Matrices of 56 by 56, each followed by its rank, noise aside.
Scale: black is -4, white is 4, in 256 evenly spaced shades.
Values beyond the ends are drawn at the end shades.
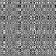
three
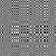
one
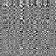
three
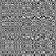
four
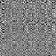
five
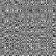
four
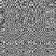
five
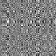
two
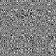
five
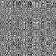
five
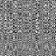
four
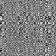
four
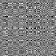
three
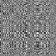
three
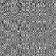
five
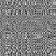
four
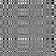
one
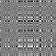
one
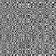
three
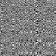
four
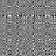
two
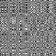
four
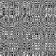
four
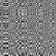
two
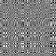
two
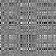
one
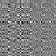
two
